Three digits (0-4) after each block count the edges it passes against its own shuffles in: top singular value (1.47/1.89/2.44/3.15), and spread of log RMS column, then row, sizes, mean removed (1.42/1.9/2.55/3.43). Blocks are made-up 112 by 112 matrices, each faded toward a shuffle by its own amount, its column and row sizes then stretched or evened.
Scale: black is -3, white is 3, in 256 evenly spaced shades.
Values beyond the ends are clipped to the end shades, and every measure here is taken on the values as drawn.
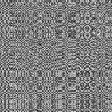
4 3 2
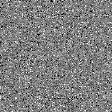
0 2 2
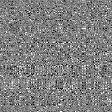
3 1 3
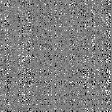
0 4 3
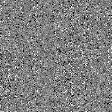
0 3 0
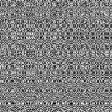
4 0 4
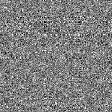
2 1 2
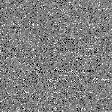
1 1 2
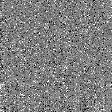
1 2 1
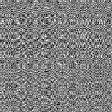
4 1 2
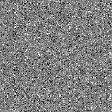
1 2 1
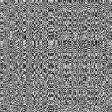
4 4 1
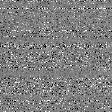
1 1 4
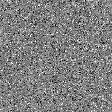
1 0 0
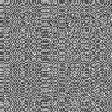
4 1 1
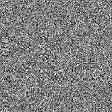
2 1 1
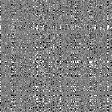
3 4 3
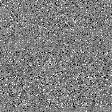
0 0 2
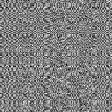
4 1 3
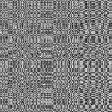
4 4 1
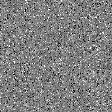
1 2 0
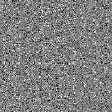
2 3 0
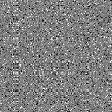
3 1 0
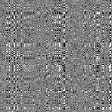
4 4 3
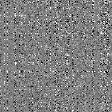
1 4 3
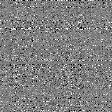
0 2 4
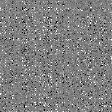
0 3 3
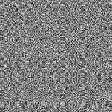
3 0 0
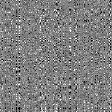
3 4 2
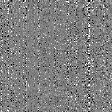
2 4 1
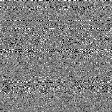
2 0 4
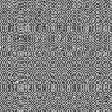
4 2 0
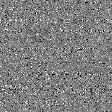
1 0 3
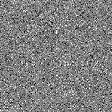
2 0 0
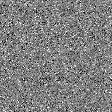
0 0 1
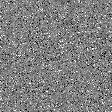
0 0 1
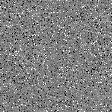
0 1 0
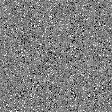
0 2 0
